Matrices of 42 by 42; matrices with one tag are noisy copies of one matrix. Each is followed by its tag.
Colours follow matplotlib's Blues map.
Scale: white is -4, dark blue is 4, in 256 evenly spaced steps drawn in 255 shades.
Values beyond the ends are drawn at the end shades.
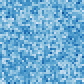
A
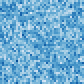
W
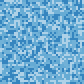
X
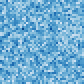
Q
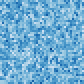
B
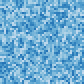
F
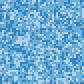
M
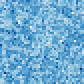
A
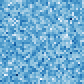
X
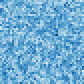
F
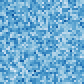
Q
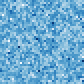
Q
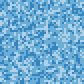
Q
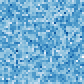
W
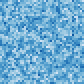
F
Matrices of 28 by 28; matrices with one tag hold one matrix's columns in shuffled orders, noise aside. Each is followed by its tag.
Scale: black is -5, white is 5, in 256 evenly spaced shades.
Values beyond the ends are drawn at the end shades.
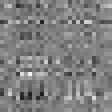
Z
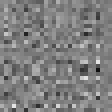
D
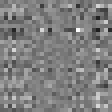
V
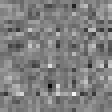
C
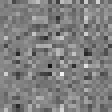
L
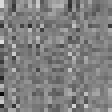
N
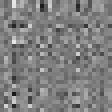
N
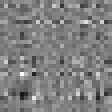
Z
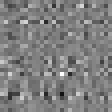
Z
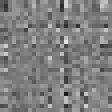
N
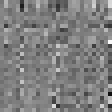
N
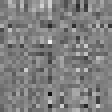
N
